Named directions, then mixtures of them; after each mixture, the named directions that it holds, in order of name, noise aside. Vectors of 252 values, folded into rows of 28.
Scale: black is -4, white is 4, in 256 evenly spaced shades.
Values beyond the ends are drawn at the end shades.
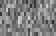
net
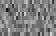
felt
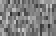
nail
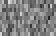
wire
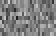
felt, nail, wire.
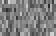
felt, wire.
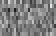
felt, net, wire.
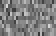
felt, nail.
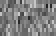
nail, net, wire.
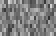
wire.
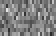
felt.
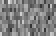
wire.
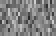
felt, net.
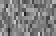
felt, nail, wire.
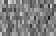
wire.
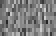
felt, nail, net.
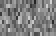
felt, net.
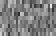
nail, net, wire.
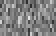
net.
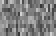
felt, nail, wire.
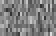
felt, nail, wire.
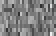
felt, nail, wire.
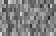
wire.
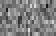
net.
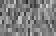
net.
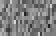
felt, nail, wire.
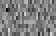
felt.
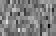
nail.
